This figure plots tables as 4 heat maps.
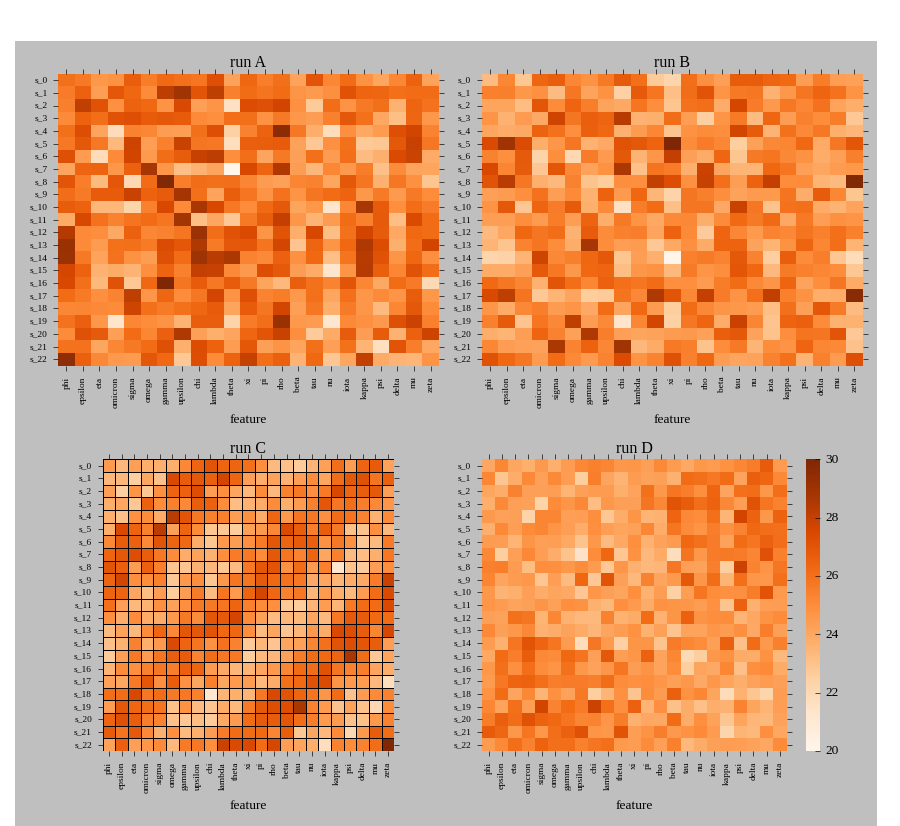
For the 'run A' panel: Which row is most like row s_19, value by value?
s_4
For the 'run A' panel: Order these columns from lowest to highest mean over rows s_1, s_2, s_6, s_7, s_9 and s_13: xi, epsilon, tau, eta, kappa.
tau, eta, kappa, epsilon, xi
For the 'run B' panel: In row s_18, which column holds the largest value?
delta
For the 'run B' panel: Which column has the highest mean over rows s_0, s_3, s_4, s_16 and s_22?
sigma
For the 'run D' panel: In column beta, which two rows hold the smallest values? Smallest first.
s_7, s_10
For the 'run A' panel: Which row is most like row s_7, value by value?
s_2
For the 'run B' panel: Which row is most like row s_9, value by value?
s_18
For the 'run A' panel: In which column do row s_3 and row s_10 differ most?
sigma
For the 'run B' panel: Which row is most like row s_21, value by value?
s_3
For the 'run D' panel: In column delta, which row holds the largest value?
s_3
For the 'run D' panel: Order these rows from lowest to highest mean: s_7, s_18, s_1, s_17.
s_18, s_7, s_1, s_17
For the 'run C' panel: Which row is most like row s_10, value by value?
s_9
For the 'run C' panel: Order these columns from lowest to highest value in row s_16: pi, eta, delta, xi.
xi, pi, eta, delta
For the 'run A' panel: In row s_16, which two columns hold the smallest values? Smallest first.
zeta, sigma
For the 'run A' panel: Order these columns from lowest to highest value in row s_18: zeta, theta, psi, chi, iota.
psi, theta, zeta, iota, chi
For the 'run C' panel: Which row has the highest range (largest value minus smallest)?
s_22
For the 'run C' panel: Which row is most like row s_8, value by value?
s_20
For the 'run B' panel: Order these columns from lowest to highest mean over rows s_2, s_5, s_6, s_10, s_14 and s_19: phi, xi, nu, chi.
chi, xi, phi, nu
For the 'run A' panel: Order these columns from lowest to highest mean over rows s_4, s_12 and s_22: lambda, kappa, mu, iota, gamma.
iota, gamma, mu, lambda, kappa
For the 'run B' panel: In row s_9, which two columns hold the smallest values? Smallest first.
xi, zeta
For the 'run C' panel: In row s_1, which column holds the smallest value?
eta
